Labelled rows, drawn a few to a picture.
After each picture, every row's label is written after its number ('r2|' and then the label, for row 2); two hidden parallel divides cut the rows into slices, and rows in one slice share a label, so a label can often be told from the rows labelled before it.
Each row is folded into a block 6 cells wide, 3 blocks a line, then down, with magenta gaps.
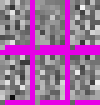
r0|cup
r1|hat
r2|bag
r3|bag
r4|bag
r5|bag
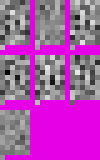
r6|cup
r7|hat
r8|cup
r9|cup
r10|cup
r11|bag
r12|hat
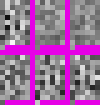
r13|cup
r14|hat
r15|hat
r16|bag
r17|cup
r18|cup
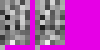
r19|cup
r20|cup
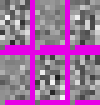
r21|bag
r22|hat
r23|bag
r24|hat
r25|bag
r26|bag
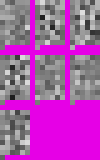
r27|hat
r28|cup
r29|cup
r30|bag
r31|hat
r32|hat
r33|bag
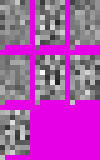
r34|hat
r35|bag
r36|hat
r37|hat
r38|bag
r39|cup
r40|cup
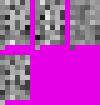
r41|cup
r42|cup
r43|hat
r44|cup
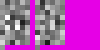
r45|bag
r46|bag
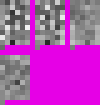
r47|bag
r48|bag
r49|hat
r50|hat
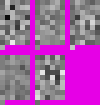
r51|cup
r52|hat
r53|cup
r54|hat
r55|bag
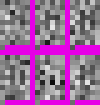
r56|bag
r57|bag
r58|bag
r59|bag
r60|cup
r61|bag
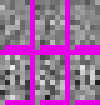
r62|hat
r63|hat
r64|hat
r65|cup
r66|bag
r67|cup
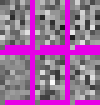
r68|bag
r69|cup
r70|cup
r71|hat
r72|bag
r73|cup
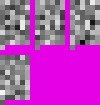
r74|cup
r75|cup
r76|bag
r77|bag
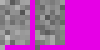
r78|hat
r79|hat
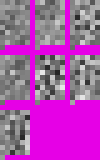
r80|hat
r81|hat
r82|cup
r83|hat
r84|bag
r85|cup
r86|bag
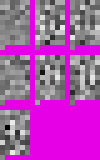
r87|hat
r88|bag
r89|bag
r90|hat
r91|cup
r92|cup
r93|cup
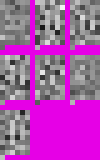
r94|hat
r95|cup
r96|cup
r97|cup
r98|bag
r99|hat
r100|cup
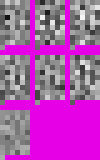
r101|cup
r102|bag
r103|cup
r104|cup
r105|cup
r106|bag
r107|hat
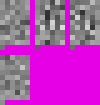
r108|hat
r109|bag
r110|bag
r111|hat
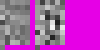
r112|hat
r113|bag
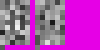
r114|bag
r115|cup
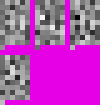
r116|cup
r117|bag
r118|cup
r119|cup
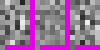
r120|cup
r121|hat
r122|bag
